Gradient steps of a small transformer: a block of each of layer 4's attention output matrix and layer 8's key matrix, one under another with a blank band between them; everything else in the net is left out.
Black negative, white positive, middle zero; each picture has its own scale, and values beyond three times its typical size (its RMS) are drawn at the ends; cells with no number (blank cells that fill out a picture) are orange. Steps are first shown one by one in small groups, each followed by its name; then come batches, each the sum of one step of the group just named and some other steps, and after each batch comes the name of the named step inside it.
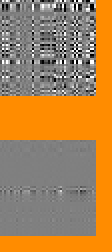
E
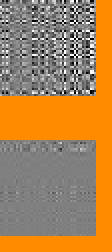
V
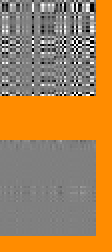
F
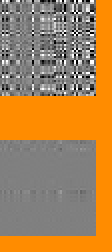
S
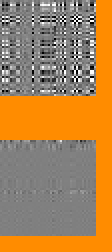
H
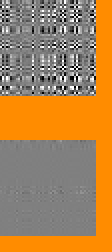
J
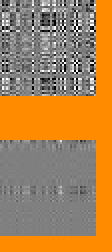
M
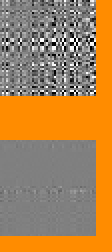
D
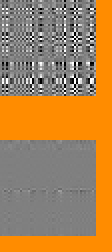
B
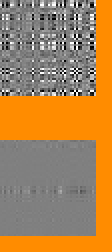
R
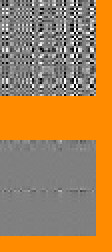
B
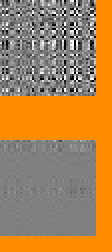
R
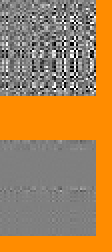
E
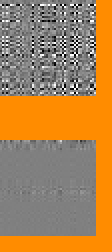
H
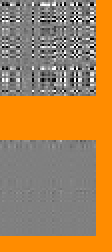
H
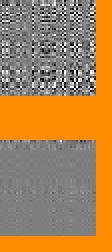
H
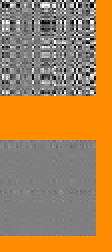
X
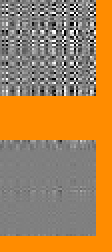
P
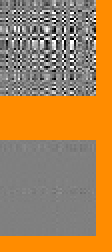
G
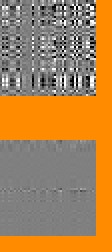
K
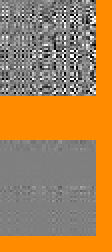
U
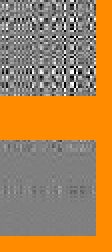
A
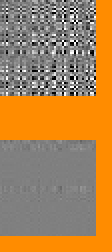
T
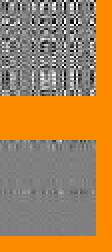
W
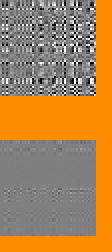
X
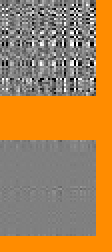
P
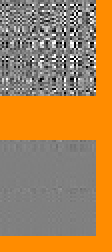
G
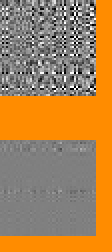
A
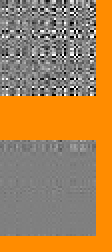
P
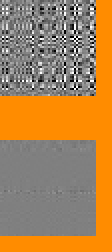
A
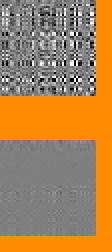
P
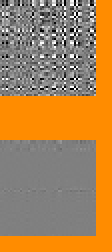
G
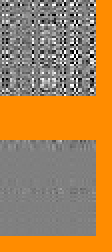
W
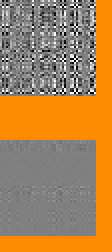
U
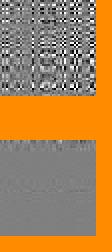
X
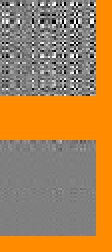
W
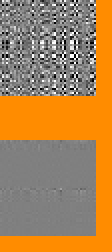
G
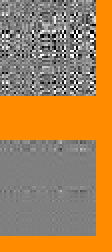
U
